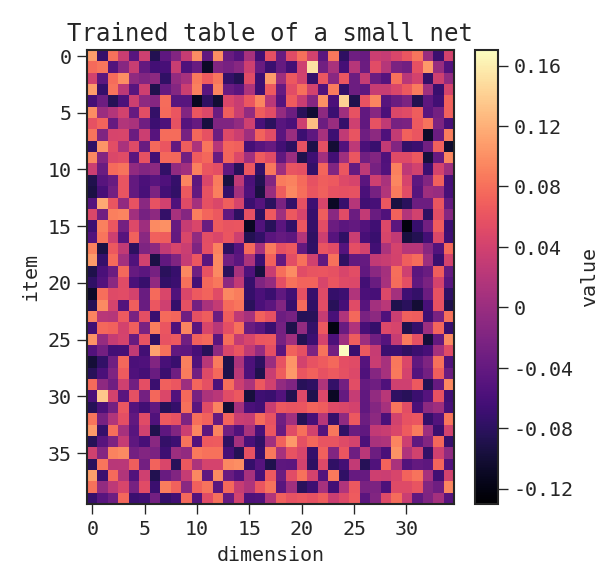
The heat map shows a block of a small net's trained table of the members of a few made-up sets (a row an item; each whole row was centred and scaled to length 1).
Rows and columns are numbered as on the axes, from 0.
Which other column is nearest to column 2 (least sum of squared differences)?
10
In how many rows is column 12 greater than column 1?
20
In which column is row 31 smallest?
13
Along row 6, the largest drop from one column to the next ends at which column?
22
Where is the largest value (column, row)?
24, 26
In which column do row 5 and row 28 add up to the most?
29
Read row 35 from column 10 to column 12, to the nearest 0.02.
0.08 0.08 0.08
